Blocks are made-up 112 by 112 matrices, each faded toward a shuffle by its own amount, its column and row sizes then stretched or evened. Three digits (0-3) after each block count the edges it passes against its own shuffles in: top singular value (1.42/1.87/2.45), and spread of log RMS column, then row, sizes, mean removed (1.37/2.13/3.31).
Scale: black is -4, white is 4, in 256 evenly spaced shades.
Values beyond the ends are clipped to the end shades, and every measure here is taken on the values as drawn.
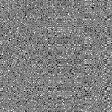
3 1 1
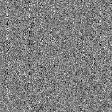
1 2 0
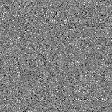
2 0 1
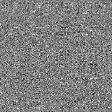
2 1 2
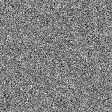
1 0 0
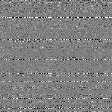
3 0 3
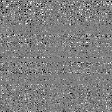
1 2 3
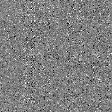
1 2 0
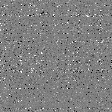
0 1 2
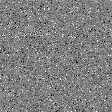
1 0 1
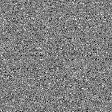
1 0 2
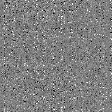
1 2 1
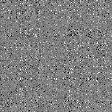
1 2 2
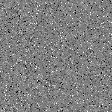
0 1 0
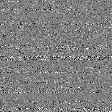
0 0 3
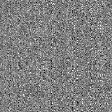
2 2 0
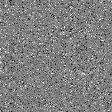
0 1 0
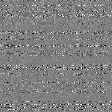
1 1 3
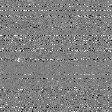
1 1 3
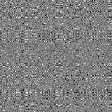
3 0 2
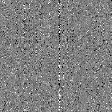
2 2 0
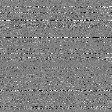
2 0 3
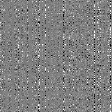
1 3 2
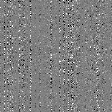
1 3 1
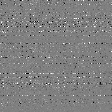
1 1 3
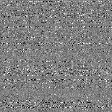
1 1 3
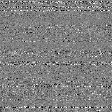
2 0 3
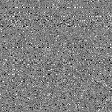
2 0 2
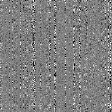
1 3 1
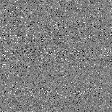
0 1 2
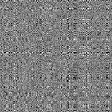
3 2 2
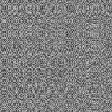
3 2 0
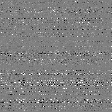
2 1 3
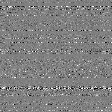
2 0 3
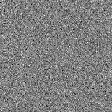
2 0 0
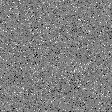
0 0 0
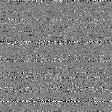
2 0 3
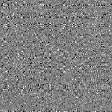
3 1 2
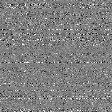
0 0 3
